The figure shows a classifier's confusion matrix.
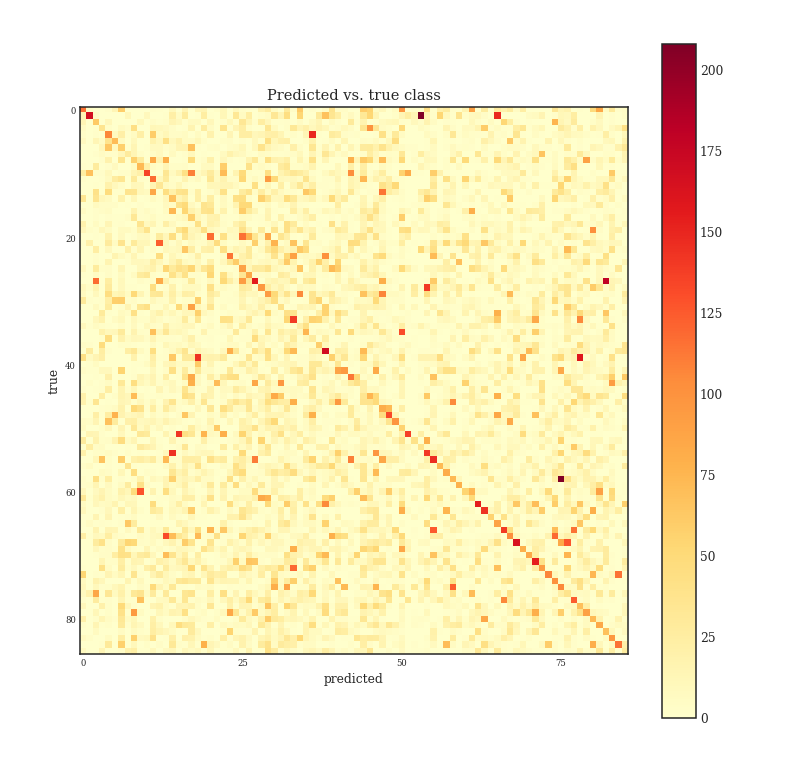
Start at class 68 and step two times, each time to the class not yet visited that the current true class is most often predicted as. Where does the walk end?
2
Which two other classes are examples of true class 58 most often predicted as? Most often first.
75, 14
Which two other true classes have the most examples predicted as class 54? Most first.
28, 52
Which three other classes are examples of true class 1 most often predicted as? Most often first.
53, 65, 38
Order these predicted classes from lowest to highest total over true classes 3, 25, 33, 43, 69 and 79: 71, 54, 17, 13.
54, 13, 17, 71
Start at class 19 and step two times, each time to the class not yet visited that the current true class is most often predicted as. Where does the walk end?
63
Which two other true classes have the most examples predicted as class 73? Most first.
84, 60
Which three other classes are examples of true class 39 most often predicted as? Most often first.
78, 18, 69
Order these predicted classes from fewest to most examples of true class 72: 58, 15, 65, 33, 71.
15, 71, 58, 65, 33
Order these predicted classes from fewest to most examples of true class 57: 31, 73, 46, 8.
73, 31, 8, 46
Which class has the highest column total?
29
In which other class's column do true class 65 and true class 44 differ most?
7
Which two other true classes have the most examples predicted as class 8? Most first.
79, 45
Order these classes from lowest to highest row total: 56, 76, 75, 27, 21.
56, 75, 76, 21, 27
